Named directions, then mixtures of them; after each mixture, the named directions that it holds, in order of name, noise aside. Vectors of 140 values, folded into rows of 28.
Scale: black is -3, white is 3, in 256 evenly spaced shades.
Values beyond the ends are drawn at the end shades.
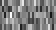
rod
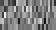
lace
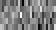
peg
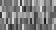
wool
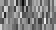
lace, peg.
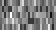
rod.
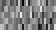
peg.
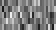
peg, rod.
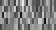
lace, peg.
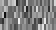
lace.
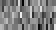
peg.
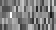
lace, rod.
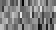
peg.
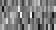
peg, rod.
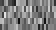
lace.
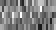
peg, wool.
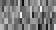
peg.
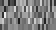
lace.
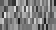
lace.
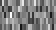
rod.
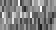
peg, wool.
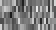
lace, rod.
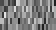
lace.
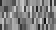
lace, rod.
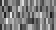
rod.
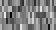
rod.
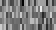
peg, rod.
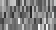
lace, peg.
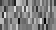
lace.
